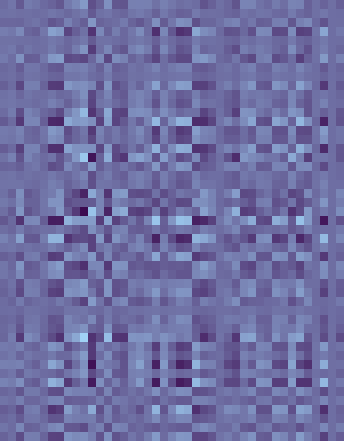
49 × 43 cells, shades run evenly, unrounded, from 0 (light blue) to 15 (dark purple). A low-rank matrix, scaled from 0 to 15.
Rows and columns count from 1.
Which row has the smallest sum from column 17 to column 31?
25
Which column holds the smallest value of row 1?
11
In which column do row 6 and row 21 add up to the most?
12
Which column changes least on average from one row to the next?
42
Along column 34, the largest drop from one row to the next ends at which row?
15
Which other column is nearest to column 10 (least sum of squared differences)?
31
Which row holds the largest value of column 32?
27
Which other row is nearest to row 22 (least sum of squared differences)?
24
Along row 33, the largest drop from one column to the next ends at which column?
9
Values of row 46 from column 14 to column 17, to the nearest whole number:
6 9 7 8
